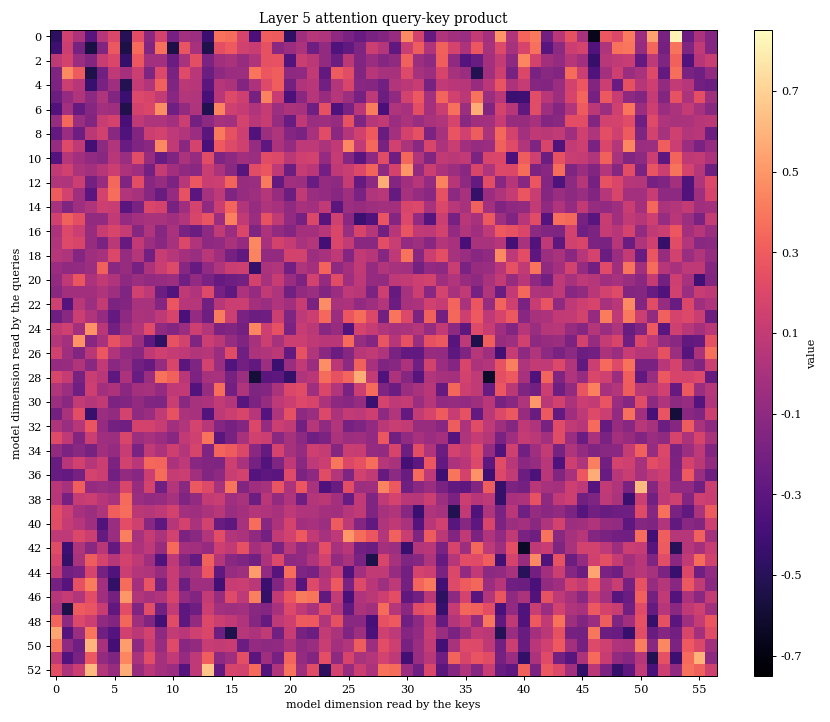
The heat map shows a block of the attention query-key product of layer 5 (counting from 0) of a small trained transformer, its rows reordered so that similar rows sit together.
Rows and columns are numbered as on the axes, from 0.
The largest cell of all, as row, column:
0, 53
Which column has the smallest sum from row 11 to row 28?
20
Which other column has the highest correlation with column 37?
28
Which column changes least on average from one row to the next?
7
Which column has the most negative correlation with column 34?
56
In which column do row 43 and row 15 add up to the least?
27
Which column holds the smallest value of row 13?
36
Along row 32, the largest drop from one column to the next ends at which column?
47
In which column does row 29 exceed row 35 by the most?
14
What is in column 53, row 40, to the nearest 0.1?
-0.3
